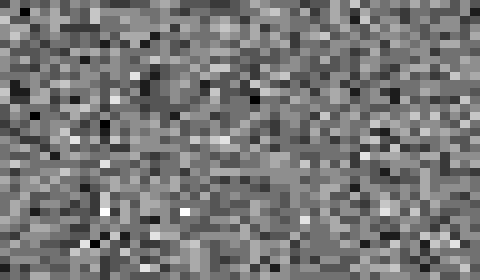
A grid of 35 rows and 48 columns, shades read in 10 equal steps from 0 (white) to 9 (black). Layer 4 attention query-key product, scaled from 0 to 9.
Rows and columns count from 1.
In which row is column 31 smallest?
28
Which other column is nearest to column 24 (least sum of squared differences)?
32
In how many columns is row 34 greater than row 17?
21
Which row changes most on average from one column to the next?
31
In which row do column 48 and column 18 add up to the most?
2
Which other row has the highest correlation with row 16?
34
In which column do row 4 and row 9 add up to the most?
4
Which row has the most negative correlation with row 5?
30
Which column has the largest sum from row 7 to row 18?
11
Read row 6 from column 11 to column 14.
8 5 7 3
